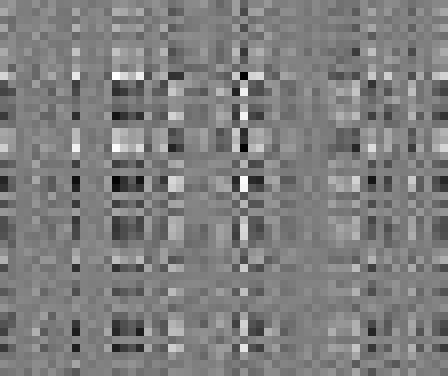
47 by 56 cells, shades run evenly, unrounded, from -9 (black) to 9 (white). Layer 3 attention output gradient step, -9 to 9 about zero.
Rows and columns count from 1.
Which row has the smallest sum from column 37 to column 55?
46
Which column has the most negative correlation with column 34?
12
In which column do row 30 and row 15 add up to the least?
15
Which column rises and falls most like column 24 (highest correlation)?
25
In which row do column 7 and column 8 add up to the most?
10
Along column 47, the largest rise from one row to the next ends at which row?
43
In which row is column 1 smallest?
23
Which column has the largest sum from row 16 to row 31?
31
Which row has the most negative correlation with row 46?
13
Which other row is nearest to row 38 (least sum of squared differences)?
35
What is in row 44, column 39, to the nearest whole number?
1
